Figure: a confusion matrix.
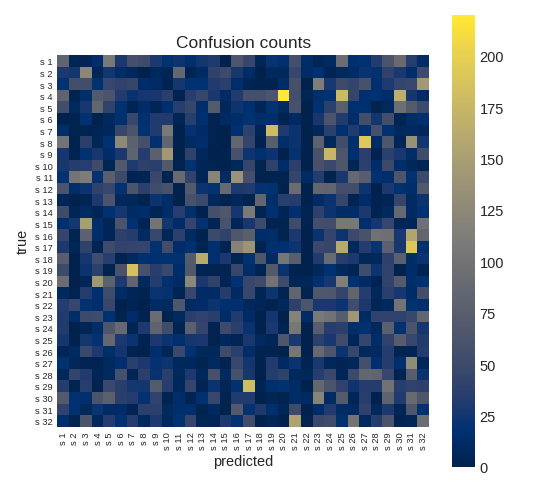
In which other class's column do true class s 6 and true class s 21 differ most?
s 26
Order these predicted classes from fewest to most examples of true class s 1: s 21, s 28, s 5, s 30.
s 28, s 21, s 30, s 5
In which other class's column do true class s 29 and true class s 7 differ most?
s 19
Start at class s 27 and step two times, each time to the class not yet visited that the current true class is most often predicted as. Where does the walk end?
s 16
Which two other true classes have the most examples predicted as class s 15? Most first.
s 12, s 14
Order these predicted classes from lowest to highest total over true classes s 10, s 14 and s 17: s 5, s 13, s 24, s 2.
s 13, s 2, s 5, s 24
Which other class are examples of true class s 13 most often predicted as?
s 18
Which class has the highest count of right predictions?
s 17
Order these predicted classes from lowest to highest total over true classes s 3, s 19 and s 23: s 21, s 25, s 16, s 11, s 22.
s 22, s 11, s 16, s 25, s 21
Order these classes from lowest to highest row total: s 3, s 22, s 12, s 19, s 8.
s 22, s 19, s 3, s 12, s 8
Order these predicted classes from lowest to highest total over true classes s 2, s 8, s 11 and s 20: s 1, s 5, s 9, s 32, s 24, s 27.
s 24, s 9, s 32, s 5, s 1, s 27
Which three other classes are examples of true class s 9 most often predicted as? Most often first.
s 24, s 10, s 7
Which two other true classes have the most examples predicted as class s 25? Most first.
s 4, s 17
